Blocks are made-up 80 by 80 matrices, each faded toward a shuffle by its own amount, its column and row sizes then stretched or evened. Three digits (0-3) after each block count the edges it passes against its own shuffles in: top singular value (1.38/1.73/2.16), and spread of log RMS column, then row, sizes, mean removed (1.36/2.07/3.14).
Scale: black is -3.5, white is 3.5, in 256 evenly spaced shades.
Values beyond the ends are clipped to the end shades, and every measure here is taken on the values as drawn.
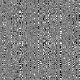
3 3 1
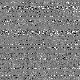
0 0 3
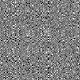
3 2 1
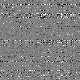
3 1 3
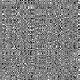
3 2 1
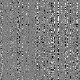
3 3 1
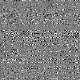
1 1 3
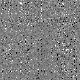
1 2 1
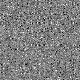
2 0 1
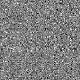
2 1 1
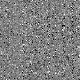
1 2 0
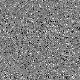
2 1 1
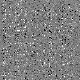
1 2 1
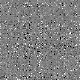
1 2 2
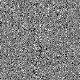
1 2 0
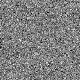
0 0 1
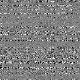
2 1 3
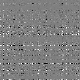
2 2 3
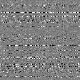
3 0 3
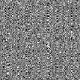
3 2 0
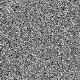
0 1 0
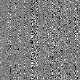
2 3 0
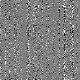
2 3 1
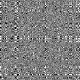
3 2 2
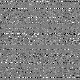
0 0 3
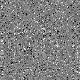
2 1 0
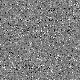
0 0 1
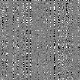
3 3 2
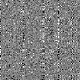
3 2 1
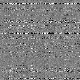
3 1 3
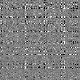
3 2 3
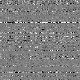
3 0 3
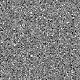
2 1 0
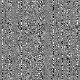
0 3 1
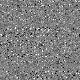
0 0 2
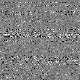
2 0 3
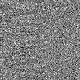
2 0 0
